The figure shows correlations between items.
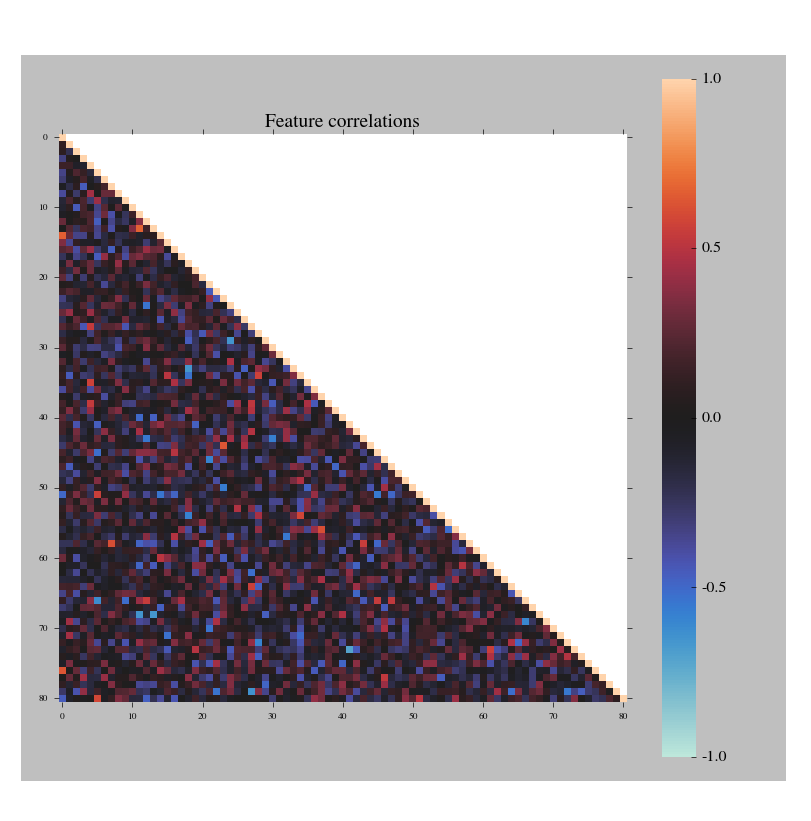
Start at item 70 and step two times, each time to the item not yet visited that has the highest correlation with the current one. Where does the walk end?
77
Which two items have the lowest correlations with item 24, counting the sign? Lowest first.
29, 12
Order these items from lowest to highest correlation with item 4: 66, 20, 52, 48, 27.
20, 48, 52, 66, 27
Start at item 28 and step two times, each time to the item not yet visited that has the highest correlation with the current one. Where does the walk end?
54
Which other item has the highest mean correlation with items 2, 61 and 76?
19
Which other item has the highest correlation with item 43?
58
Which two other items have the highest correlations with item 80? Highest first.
5, 51
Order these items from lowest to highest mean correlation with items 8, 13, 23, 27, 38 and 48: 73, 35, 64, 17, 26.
26, 73, 64, 17, 35
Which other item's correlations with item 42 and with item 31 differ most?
27
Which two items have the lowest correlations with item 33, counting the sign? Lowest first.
18, 26
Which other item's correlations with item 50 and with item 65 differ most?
23
